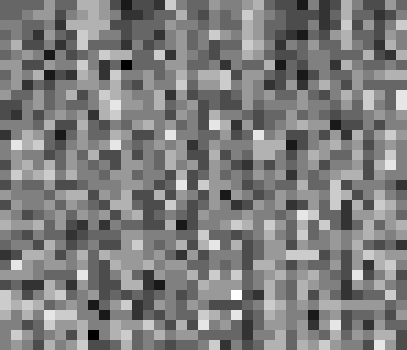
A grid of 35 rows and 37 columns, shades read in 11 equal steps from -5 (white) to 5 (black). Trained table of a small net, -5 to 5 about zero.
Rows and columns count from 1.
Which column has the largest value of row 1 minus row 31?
12
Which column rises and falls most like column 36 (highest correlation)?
16
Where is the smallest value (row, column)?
30, 22
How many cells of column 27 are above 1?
12
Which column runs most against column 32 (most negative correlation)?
21
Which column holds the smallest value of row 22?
28
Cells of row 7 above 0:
20
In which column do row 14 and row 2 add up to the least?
24
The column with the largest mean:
27
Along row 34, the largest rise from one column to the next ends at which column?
9
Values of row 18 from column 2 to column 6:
-3 -1 -2 -3 0
